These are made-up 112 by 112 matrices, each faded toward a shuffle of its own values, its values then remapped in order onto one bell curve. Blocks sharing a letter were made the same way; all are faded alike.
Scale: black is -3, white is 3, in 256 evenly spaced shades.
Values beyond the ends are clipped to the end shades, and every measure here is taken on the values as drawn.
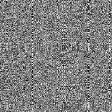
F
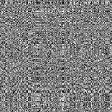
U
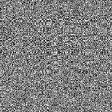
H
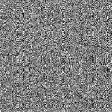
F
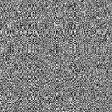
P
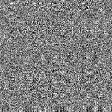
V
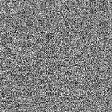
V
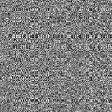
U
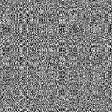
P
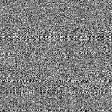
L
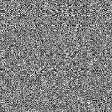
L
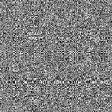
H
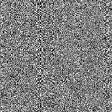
F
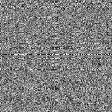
L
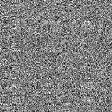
V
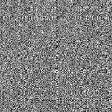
H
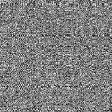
H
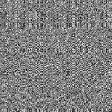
P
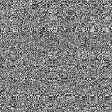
L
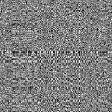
U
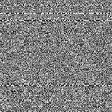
L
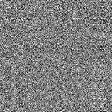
V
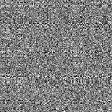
H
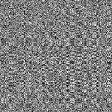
P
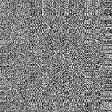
P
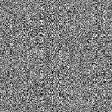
F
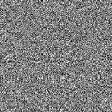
V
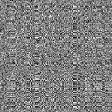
U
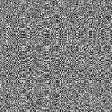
U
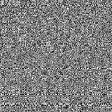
L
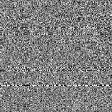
L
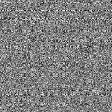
L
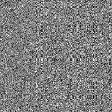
F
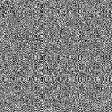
P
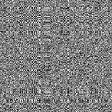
U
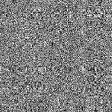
V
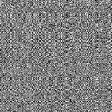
U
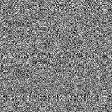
H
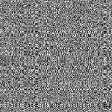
U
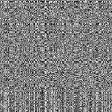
U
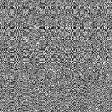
U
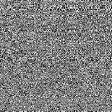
L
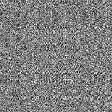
V
